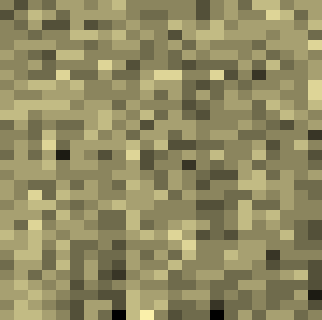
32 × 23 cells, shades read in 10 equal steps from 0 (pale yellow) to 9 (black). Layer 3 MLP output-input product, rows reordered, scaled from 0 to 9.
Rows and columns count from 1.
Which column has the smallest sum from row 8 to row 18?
4
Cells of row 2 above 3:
13
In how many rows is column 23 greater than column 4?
16
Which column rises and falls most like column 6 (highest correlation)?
9
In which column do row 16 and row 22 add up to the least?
10
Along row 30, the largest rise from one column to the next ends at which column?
23
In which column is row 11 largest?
14
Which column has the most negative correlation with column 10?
8
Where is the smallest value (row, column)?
32, 11
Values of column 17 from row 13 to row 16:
4 3 4 4
